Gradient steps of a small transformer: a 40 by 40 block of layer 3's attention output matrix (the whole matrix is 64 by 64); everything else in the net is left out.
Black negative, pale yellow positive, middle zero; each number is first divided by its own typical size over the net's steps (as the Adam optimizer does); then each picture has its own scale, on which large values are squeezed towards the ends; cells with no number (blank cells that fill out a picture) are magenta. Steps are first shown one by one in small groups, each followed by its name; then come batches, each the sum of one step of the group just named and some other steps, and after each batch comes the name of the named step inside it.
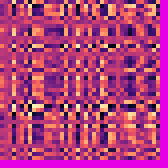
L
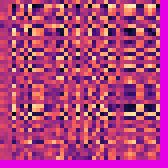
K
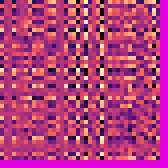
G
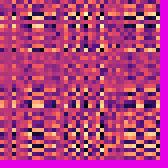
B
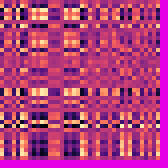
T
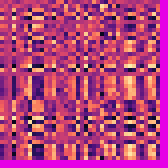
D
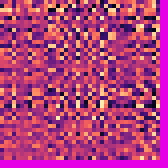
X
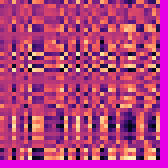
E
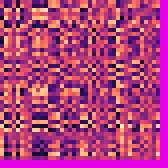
T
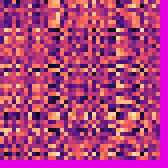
L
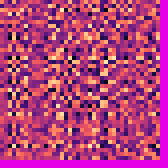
X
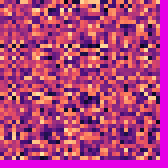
X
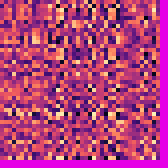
X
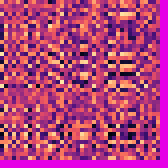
E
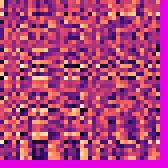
E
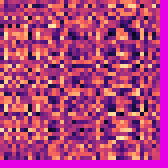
K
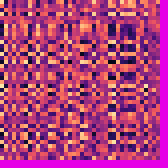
L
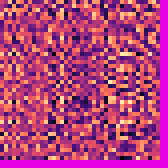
X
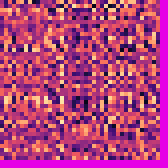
X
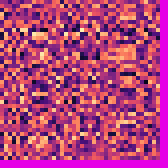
K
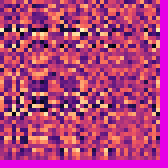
L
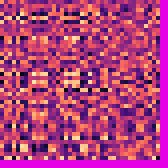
E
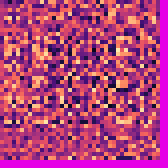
L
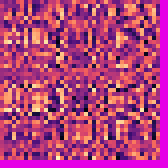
K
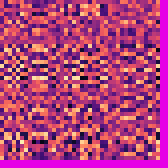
L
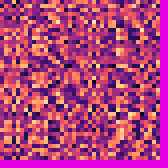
L
